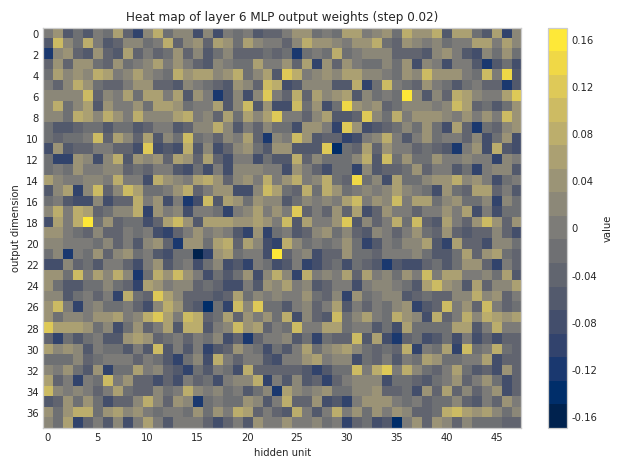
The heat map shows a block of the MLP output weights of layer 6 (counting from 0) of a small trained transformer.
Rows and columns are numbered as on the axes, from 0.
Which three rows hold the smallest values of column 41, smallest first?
11, 30, 29
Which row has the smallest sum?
22
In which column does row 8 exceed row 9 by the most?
32
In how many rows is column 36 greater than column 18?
19
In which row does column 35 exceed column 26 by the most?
8
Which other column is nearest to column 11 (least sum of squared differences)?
42
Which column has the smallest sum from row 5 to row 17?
45
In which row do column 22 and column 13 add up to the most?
6
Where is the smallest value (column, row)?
15, 21
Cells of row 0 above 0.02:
15
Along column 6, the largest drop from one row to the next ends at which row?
9
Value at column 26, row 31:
0.04
